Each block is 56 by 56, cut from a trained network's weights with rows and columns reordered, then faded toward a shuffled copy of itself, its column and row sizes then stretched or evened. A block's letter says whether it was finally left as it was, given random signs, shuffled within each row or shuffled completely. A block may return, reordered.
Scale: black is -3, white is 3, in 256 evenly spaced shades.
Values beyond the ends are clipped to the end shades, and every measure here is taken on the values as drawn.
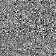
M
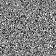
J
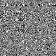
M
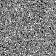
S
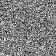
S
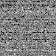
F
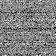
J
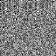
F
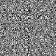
F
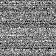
J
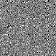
F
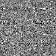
M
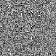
F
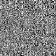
F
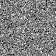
S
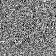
J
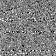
J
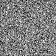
S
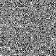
F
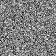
S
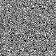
M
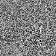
M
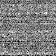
F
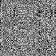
F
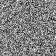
S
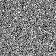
S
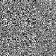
F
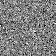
S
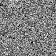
S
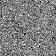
S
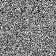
S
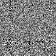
M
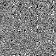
M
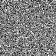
J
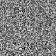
F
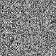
M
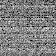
F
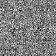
M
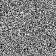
J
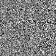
M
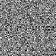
F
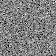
S
